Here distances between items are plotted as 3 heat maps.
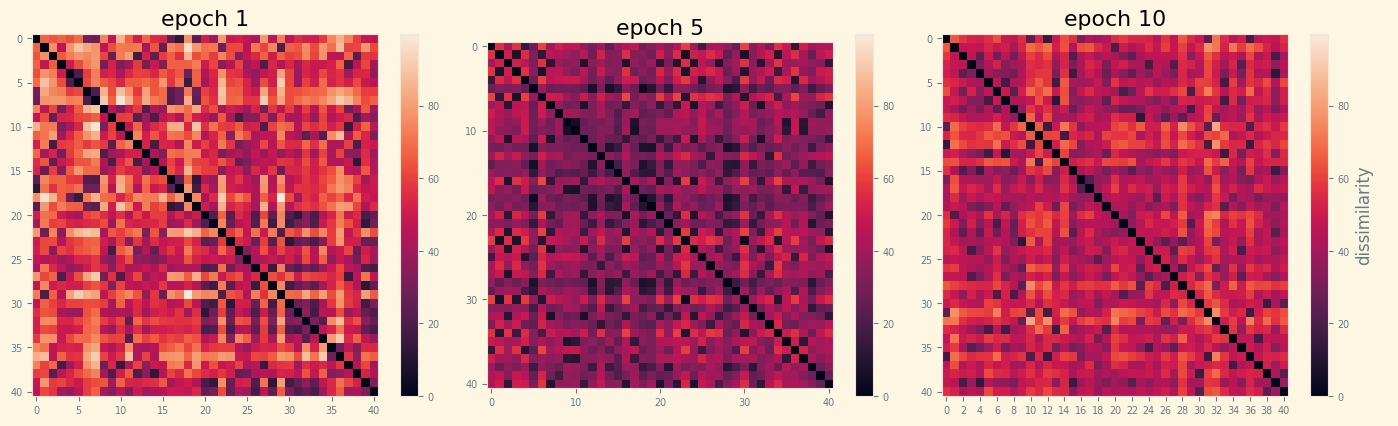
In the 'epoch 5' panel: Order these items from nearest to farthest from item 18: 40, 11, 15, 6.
15, 11, 40, 6
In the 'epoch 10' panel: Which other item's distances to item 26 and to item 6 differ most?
28
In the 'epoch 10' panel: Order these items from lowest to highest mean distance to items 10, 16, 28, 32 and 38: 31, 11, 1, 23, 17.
23, 17, 31, 11, 1
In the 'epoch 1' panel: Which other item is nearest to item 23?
30
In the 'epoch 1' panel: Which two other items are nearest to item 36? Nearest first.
35, 38
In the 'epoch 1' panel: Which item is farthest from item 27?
7
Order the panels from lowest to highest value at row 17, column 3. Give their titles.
epoch 5, epoch 10, epoch 1
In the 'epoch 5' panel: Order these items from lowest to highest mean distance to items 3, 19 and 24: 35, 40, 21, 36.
21, 40, 35, 36
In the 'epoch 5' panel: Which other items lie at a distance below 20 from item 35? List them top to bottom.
9, 10, 17, 37
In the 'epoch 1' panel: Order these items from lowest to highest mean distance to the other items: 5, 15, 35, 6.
15, 35, 5, 6
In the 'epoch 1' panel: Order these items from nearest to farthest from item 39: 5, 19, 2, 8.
19, 5, 2, 8
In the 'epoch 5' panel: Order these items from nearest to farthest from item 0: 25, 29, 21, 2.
25, 29, 21, 2
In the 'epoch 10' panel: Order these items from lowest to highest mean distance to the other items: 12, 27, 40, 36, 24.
27, 24, 40, 36, 12
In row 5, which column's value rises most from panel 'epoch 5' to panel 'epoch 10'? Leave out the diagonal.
14
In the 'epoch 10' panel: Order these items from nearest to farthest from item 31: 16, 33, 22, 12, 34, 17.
12, 16, 17, 34, 33, 22
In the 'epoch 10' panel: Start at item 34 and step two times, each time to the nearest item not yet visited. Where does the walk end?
18
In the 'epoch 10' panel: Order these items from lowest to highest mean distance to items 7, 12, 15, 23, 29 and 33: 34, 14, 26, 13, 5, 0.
13, 5, 26, 0, 34, 14
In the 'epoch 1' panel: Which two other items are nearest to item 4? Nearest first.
5, 18
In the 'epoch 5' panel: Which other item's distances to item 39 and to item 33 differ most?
13
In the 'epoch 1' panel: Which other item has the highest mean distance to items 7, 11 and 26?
36
